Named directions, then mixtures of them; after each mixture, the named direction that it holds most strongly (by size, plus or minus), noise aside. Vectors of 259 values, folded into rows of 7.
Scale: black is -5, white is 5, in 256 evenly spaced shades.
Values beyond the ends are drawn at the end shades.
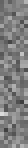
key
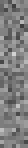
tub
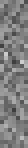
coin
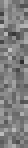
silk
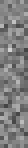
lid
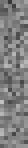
tub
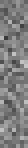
coin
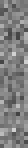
tub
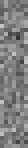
silk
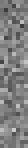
tub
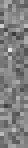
silk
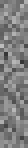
coin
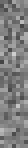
tub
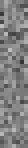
silk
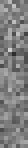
tub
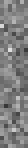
lid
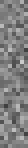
lid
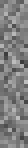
coin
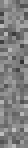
silk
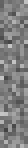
key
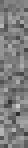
lid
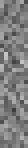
coin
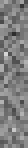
coin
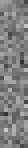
key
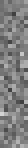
key
